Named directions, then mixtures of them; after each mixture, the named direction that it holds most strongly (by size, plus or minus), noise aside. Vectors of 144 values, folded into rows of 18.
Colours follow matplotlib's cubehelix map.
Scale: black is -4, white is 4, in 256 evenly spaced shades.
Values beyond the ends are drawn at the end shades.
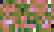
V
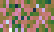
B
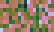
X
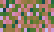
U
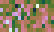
B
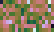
V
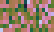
X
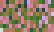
X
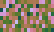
U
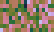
X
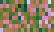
X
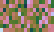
X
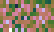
B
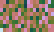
X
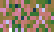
B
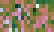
B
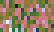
B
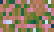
V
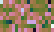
V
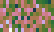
B
